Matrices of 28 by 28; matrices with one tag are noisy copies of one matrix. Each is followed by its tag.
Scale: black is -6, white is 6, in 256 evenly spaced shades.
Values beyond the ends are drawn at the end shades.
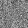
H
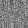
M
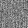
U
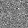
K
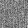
U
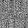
M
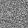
K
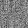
M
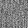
U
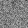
H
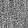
M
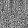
M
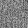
U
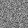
K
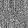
M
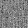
U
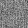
U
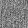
U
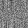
M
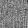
U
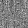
M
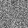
H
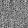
M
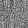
M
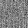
U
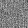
U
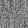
M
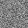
K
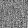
U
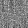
M
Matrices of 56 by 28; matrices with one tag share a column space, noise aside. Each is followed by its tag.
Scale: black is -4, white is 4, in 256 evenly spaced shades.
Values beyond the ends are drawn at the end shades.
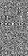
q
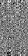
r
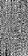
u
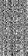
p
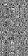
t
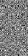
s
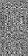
q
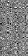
q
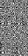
q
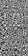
s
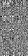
r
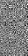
t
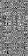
q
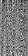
p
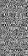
s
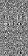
q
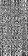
p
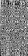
r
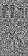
t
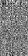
r
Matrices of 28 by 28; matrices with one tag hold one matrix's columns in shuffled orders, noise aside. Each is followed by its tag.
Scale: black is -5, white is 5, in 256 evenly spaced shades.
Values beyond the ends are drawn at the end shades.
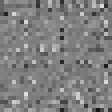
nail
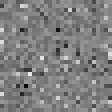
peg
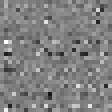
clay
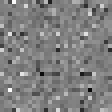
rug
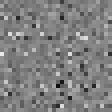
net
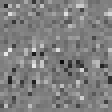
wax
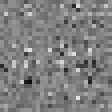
wax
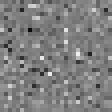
peg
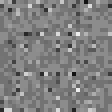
rug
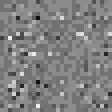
net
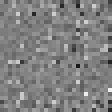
nail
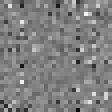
nail
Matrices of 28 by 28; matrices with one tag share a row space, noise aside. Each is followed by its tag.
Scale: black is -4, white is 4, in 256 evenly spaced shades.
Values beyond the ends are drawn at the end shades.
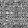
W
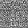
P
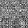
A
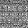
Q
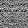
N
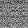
P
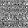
Q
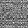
W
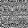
N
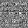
A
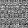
Q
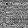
W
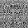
P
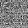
W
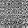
Q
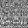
W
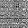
Q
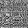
W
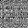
W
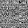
A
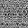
Q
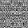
P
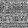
W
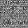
P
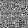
A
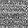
Q
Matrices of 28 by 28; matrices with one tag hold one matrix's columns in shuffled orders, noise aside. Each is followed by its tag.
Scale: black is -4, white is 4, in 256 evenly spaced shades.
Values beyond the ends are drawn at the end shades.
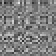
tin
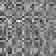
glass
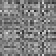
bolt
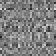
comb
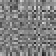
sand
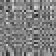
sand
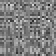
glass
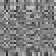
sand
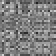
bolt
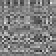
tin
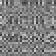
tin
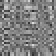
sand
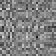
comb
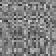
glass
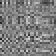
tin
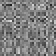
glass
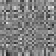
sand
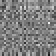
sand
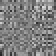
sand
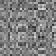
comb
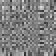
sand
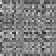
bolt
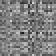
bolt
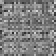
bolt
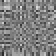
sand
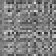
bolt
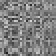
glass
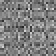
comb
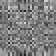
sand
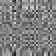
sand
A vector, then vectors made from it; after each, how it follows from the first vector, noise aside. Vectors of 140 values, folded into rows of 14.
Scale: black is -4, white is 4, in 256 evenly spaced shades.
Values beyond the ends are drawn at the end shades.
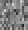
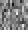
negated.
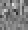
partly zeroed.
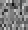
negated.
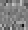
partly zeroed.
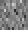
partly zeroed.
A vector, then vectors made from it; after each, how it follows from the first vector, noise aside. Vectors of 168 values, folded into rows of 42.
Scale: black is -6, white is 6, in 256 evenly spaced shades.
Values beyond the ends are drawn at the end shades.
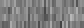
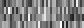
negated, scaled up.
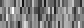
reversed, scaled up.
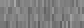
shrunk.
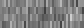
copied.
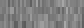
wrapped around, shrunk.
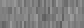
shrunk.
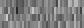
wrapped around, negated.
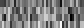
negated, scaled up.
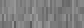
wrapped around, shrunk.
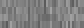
shrunk.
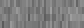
shrunk.
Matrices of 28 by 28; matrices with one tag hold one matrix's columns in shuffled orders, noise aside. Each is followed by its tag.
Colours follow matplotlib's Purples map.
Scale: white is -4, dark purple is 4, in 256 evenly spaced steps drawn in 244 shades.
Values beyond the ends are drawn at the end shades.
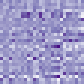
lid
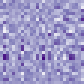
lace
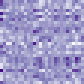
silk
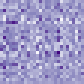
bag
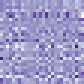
lid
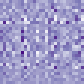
bag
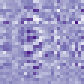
bag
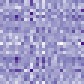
silk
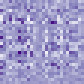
bag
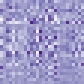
bag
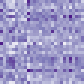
silk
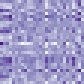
silk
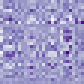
bag
